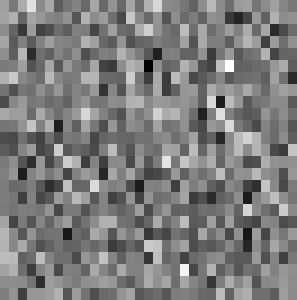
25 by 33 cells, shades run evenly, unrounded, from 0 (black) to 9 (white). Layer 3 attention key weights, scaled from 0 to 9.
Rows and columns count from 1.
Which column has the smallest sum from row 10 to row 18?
23
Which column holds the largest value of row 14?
19
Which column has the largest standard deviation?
28
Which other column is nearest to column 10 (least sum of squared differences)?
20
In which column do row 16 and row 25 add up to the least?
16
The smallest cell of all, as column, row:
17, 6
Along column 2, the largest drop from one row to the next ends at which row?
8
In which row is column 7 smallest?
11
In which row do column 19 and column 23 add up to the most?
14
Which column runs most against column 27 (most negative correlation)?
1
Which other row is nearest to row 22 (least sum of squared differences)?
2
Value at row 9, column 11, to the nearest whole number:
4
